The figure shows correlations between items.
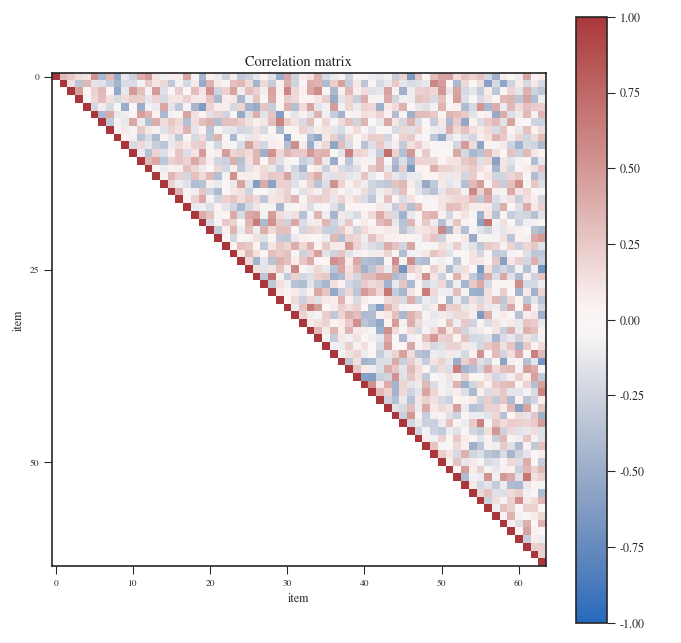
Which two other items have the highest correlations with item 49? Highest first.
1, 34
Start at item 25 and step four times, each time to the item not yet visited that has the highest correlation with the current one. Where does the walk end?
51
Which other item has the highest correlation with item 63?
41
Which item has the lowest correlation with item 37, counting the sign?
63
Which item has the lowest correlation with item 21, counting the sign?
54
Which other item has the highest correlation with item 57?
46
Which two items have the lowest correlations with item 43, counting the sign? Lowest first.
60, 27
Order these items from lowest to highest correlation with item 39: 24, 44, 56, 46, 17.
17, 56, 46, 24, 44
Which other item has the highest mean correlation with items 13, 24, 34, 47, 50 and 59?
30
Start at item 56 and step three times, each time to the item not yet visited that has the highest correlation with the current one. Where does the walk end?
28
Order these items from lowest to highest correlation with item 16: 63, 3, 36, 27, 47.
27, 63, 36, 47, 3
